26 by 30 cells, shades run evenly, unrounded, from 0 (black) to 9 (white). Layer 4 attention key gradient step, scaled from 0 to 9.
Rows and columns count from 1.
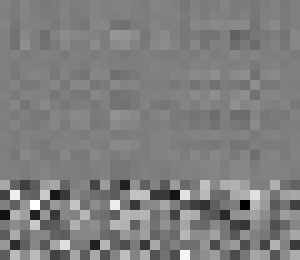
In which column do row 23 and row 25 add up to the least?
25
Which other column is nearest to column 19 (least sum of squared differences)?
2
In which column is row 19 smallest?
13
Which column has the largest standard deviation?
4
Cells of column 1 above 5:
2
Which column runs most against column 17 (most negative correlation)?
21
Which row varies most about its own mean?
20
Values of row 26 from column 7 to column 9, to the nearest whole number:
3 6 3
